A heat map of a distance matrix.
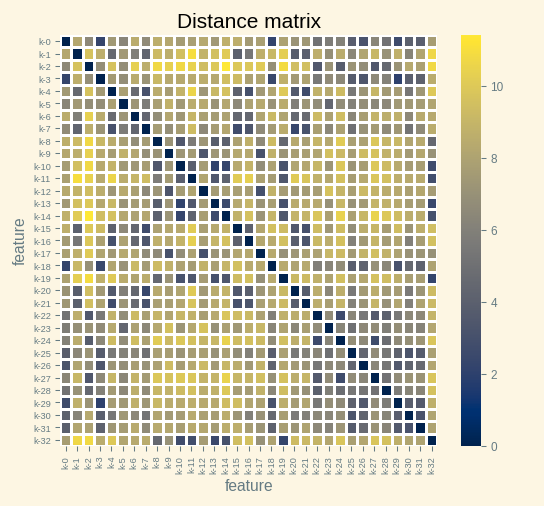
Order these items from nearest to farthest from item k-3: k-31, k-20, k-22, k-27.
k-31, k-22, k-27, k-20
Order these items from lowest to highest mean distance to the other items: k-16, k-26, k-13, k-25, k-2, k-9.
k-25, k-26, k-13, k-16, k-9, k-2
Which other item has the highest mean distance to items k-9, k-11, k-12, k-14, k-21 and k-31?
k-2
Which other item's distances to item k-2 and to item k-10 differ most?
k-14
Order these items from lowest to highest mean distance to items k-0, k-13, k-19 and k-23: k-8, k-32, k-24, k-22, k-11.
k-32, k-11, k-8, k-22, k-24
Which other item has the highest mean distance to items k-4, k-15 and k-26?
k-11
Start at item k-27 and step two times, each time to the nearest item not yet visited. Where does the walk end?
k-22
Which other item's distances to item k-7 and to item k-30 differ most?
k-15
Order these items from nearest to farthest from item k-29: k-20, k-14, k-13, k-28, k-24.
k-28, k-24, k-20, k-13, k-14
